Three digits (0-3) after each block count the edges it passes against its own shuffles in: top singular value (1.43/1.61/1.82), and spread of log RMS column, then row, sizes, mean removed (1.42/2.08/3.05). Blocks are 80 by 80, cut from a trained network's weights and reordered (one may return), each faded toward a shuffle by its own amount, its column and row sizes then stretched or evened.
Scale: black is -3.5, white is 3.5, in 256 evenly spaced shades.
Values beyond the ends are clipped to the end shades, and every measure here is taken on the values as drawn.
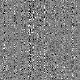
1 3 1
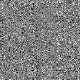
2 2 1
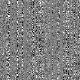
2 3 0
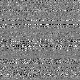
1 0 3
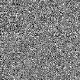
2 1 1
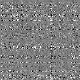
0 2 3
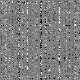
2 3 2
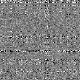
3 1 3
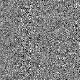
0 2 0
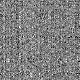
2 0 2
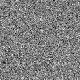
0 0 0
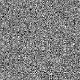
1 2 0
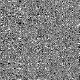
2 2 1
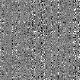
0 3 1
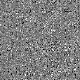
1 2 1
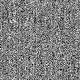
1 0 0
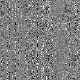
1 3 1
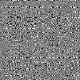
1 1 3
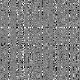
3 3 2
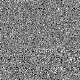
1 0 2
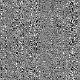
0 3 1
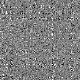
1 2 2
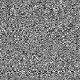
3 0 2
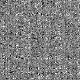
1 1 2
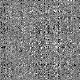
2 2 2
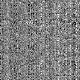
3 2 1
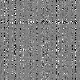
1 3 2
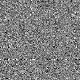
1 1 1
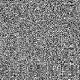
3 1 0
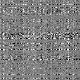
3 1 3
